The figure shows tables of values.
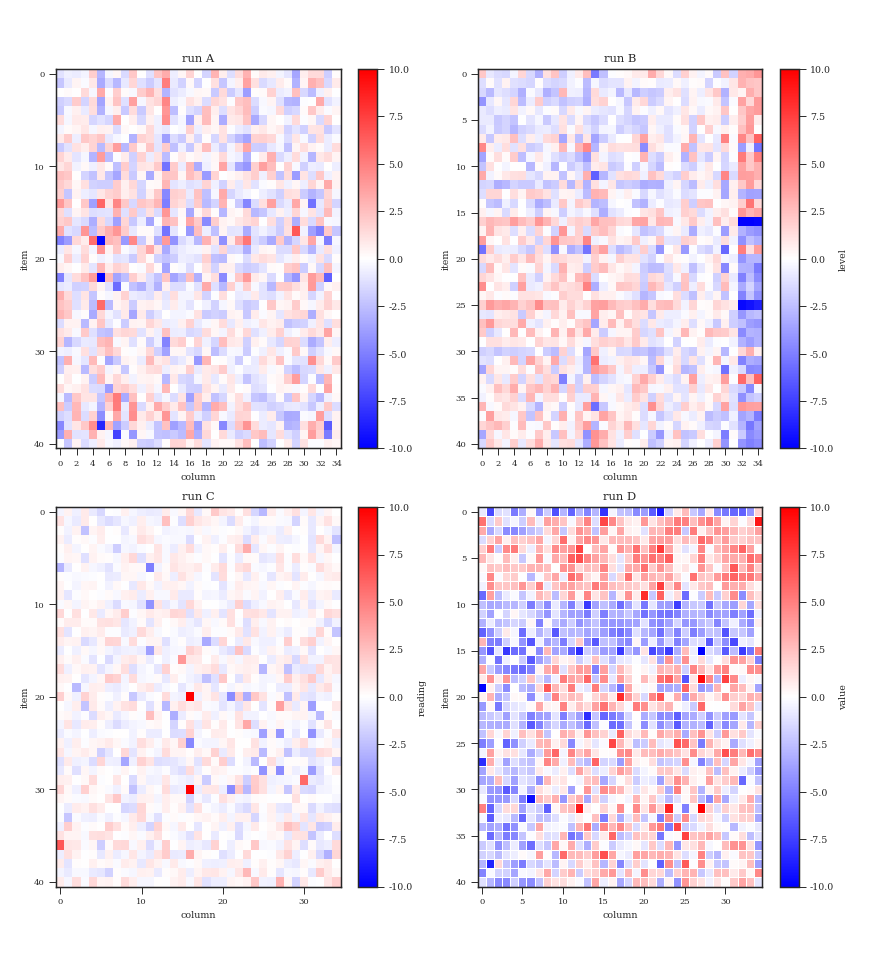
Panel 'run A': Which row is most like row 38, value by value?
22
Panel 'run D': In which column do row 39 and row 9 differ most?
25
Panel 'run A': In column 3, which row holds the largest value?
17
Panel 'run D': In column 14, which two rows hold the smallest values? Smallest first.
14, 17
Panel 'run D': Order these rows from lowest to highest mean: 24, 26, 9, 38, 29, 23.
23, 38, 29, 9, 24, 26
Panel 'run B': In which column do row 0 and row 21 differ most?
34
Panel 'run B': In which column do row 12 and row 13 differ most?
33
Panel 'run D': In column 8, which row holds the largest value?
19
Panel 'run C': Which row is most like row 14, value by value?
18
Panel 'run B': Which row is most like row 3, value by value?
9
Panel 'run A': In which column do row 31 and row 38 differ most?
5
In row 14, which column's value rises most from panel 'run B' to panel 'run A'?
7
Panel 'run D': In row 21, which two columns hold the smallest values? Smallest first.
2, 0
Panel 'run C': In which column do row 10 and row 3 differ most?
11
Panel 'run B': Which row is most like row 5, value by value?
6
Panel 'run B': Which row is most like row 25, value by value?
16
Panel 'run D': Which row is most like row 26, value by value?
7
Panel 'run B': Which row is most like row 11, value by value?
36
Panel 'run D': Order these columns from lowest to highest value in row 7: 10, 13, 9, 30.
10, 13, 9, 30
